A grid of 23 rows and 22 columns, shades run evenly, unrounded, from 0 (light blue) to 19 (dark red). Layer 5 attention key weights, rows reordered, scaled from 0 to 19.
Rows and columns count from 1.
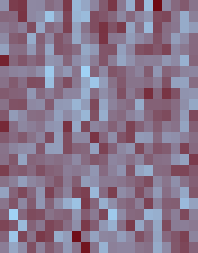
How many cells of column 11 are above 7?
16
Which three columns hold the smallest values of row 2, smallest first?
6, 10, 9
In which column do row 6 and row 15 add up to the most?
1
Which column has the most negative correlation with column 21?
2
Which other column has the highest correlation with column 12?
8
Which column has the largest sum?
19
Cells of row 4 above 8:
13
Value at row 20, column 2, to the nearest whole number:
0
